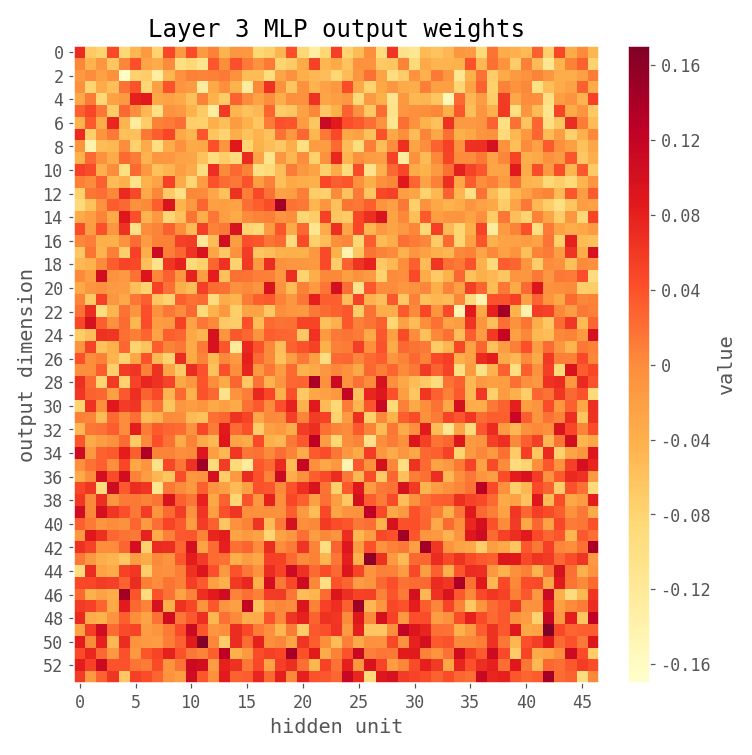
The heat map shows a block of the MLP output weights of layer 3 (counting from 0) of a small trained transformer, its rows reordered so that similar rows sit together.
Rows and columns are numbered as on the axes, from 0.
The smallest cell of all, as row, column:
2, 4
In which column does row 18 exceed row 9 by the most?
17
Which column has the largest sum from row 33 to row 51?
11
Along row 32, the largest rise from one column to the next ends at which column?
36
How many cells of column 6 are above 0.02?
15
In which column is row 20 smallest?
25
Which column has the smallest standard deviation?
9
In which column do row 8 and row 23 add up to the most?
35
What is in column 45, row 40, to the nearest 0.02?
0.02
